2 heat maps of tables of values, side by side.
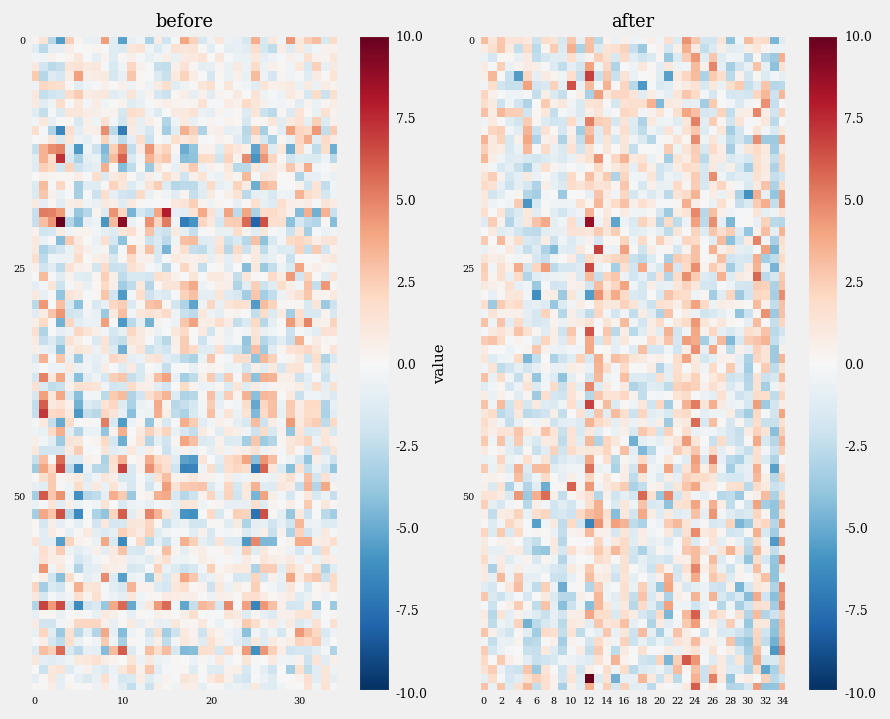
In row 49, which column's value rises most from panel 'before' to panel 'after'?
10
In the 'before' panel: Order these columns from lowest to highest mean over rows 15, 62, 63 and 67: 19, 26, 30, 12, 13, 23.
30, 12, 23, 13, 19, 26
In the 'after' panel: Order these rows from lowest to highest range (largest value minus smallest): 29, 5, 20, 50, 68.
29, 50, 68, 5, 20
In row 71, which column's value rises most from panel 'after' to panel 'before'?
33
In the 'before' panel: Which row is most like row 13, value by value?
67
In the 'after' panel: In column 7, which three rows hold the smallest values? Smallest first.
49, 56, 23
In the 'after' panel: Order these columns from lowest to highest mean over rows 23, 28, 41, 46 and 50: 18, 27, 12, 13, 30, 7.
30, 27, 12, 7, 18, 13
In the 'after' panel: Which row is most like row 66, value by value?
17
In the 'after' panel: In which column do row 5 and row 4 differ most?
18
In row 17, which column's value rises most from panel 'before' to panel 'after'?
24
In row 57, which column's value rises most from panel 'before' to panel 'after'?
34
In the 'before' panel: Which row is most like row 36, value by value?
9
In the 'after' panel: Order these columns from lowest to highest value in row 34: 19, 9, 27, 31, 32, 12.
19, 9, 27, 32, 31, 12
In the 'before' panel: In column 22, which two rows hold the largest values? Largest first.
62, 19
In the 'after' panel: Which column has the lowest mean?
33
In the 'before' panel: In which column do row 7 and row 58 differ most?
1
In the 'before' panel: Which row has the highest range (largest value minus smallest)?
20
